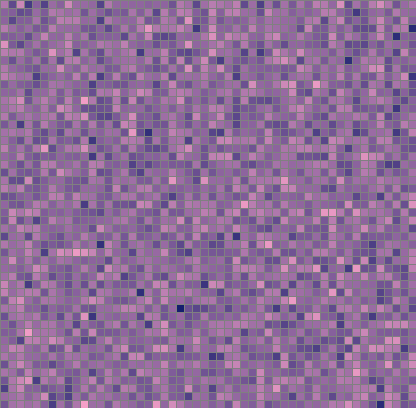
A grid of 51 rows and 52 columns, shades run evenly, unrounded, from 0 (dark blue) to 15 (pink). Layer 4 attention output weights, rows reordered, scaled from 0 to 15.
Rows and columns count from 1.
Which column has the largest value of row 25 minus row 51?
7
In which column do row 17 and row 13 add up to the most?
17
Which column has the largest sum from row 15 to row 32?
42
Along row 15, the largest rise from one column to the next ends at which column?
25
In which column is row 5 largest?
27
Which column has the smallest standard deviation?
15
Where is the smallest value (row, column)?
39, 23
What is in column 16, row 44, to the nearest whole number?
12
